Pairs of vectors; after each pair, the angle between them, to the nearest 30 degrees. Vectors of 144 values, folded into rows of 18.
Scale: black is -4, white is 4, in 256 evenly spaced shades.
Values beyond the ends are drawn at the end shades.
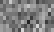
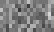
120 degrees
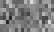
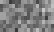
90 degrees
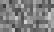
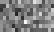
30 degrees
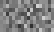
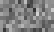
90 degrees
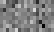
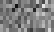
120 degrees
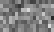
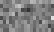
150 degrees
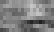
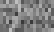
60 degrees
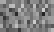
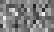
150 degrees
